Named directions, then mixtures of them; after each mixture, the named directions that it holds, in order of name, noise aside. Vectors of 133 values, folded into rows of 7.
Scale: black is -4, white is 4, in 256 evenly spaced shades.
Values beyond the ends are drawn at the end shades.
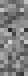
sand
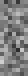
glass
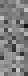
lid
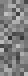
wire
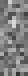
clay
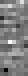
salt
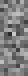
glass, salt, sand.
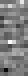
salt.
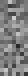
clay, salt, wire.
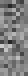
salt, wire.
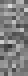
lid, salt, wire.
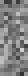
glass, sand.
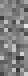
lid.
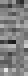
lid, salt.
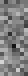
glass, lid.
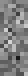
lid, sand, wire.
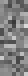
clay, lid, salt.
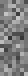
wire.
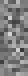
clay, glass.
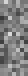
glass.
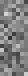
wire.
